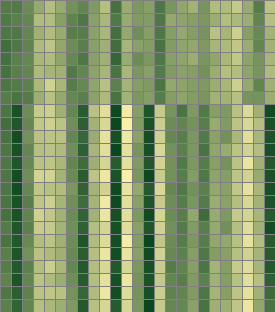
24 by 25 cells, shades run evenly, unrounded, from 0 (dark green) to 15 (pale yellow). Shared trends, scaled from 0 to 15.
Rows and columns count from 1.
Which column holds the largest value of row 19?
12
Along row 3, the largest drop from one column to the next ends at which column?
11
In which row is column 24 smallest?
1
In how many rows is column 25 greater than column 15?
8
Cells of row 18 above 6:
16
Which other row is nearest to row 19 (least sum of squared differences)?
22
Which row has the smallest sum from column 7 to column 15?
5
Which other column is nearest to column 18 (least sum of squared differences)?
13
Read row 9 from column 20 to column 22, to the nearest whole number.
8 7 11
